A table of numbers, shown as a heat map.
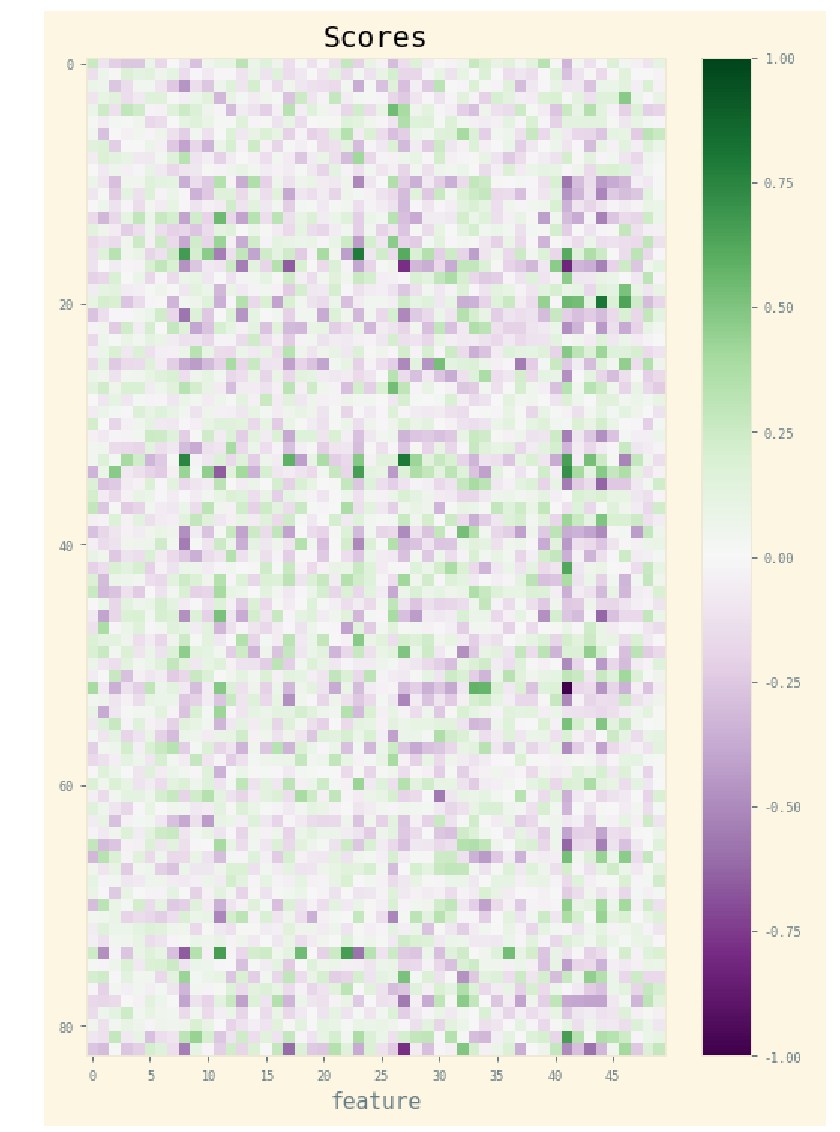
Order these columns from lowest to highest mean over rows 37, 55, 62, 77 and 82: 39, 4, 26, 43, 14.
43, 26, 4, 14, 39
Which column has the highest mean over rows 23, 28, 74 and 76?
11
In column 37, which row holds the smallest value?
25
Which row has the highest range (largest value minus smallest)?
52
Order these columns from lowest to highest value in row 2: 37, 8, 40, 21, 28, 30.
8, 37, 21, 28, 40, 30
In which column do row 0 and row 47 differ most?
22
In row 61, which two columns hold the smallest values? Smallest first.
30, 41
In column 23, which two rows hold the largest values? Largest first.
16, 34
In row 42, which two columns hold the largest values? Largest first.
41, 31
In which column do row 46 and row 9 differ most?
44
